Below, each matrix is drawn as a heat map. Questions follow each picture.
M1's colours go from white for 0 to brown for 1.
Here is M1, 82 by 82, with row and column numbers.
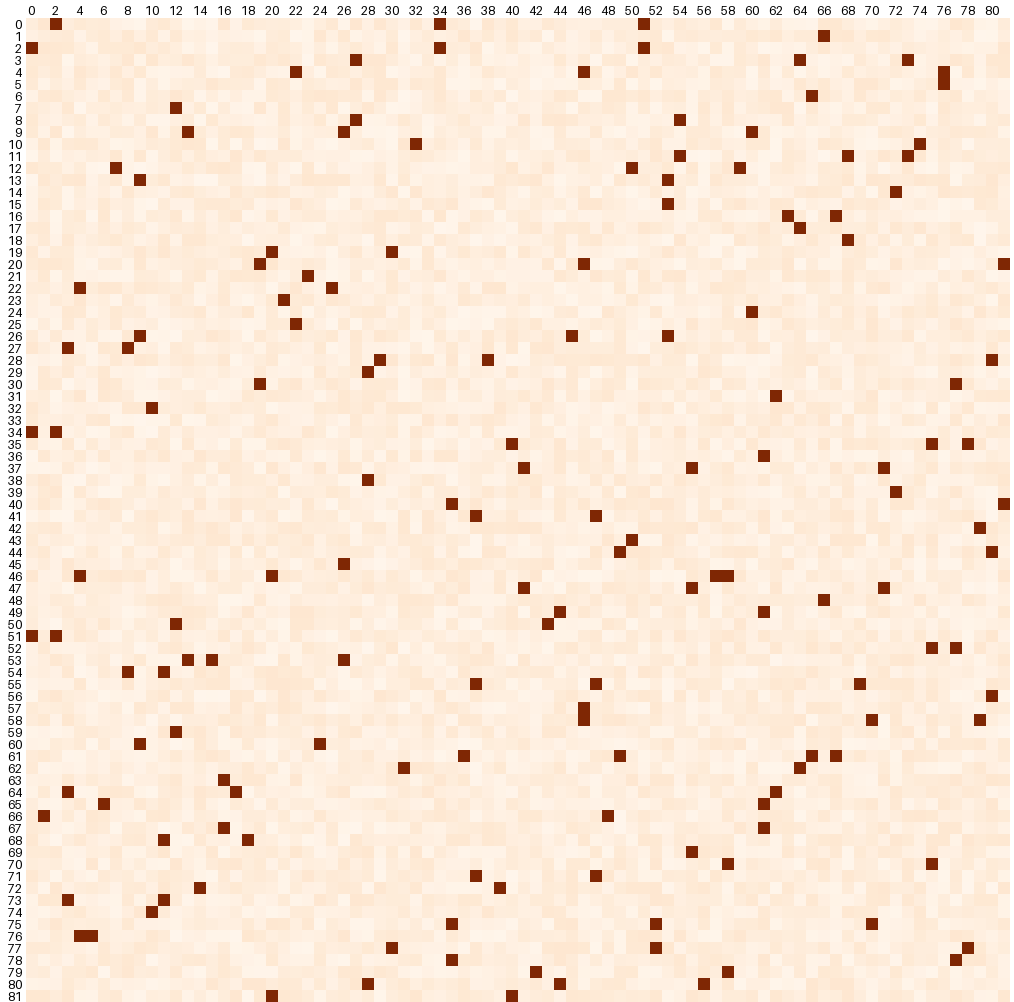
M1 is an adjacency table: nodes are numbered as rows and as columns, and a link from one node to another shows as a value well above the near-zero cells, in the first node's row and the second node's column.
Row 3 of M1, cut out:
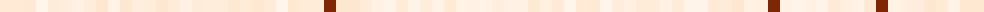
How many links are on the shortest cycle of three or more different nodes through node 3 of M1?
6
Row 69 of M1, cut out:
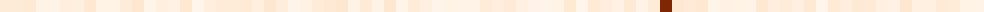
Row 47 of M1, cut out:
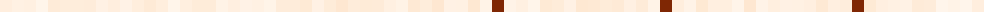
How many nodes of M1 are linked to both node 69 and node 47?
1
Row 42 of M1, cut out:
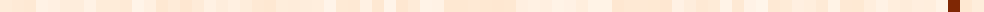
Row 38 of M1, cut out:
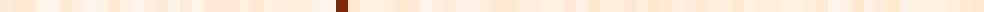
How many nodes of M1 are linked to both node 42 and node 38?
0
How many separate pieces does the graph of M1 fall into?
12
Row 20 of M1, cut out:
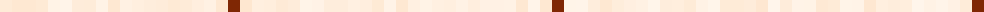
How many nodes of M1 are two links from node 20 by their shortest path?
5
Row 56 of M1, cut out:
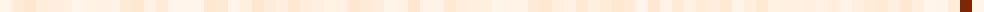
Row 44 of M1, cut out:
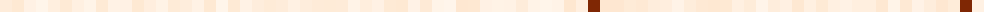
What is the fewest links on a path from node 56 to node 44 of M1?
2
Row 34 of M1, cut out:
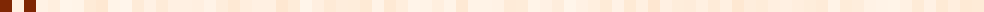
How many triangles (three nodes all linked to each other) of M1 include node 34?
1
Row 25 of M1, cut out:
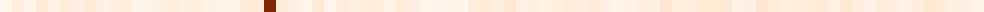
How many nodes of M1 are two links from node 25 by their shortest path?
1
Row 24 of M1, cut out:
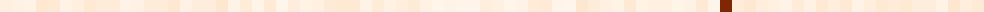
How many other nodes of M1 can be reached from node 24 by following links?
7
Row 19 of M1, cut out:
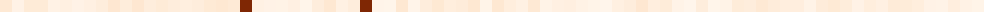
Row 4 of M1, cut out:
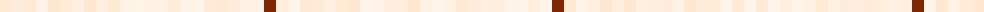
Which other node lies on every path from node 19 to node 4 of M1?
node 46
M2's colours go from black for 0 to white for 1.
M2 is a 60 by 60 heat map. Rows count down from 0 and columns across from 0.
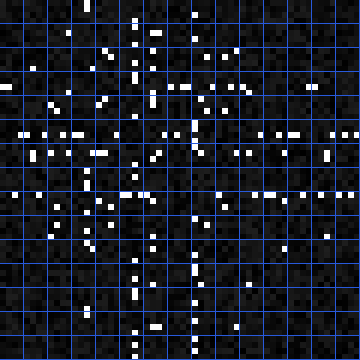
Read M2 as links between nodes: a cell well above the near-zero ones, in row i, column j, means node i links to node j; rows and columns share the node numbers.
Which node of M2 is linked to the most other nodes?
node 22
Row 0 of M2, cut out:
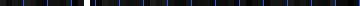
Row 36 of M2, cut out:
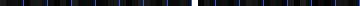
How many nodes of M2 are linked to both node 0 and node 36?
0
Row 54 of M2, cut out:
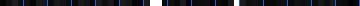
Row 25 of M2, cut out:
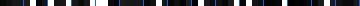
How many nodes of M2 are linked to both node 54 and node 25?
2
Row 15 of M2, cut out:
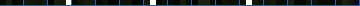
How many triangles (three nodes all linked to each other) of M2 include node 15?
2
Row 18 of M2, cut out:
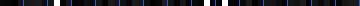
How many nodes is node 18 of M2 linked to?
3
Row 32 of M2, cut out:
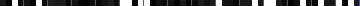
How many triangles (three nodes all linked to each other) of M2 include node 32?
0
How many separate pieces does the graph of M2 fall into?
5
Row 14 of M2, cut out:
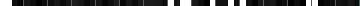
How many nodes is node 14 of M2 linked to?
10
